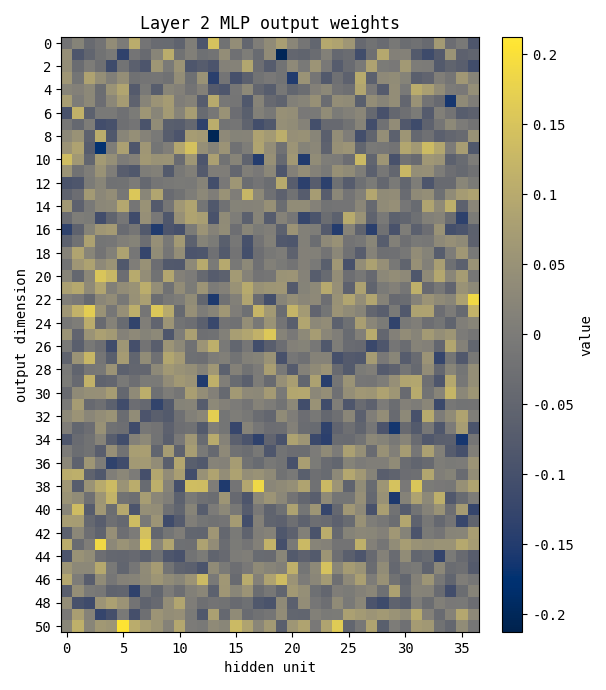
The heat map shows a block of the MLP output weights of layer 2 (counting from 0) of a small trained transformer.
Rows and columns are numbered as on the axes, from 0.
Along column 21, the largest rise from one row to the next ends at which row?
11
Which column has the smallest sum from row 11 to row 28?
13
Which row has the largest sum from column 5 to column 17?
50
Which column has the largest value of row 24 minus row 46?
2
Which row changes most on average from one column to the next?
38
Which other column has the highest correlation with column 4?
33
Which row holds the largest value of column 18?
25
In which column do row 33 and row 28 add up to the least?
29
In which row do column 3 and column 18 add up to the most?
43
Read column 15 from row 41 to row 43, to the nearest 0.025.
0.075 0 0
